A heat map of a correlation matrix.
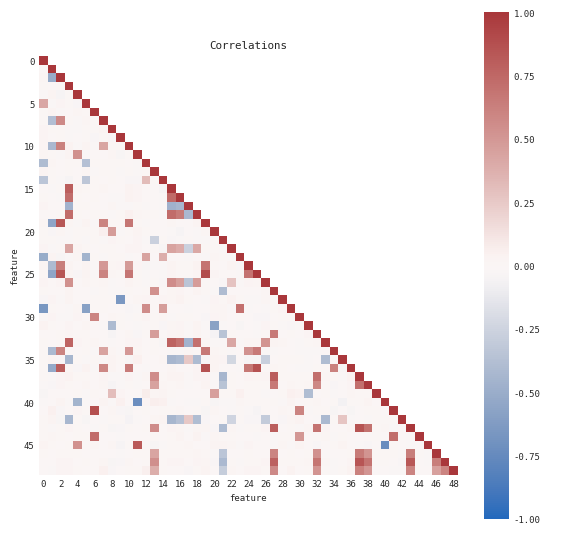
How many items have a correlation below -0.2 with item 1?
8
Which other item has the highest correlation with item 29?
23
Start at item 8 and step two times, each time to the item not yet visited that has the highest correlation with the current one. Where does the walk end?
39
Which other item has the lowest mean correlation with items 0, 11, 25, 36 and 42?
1
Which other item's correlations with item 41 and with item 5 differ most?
6
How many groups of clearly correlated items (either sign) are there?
8
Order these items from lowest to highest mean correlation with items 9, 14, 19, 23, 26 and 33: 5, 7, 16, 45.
5, 45, 7, 16
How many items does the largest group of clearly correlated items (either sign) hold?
10
